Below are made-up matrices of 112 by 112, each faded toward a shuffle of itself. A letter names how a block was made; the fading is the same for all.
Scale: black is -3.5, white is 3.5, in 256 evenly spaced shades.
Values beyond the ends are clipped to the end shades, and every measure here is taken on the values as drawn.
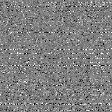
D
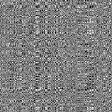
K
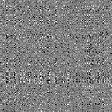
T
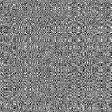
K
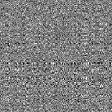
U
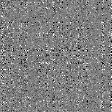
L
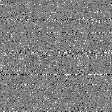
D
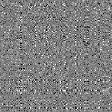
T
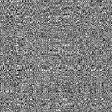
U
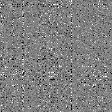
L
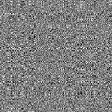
U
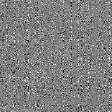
L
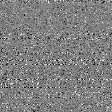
D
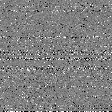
D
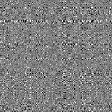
T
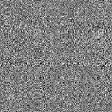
U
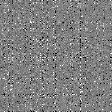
L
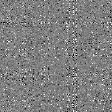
L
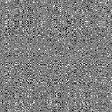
T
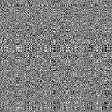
K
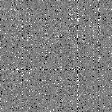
L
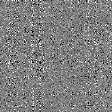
L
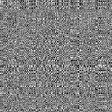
K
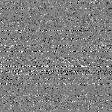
D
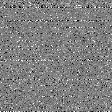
D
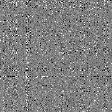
L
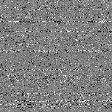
D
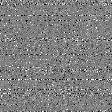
D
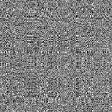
U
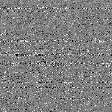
D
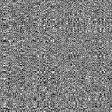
U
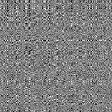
K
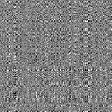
K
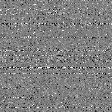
D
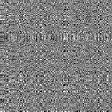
K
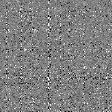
L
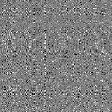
T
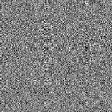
U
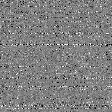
D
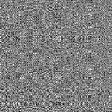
U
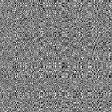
K
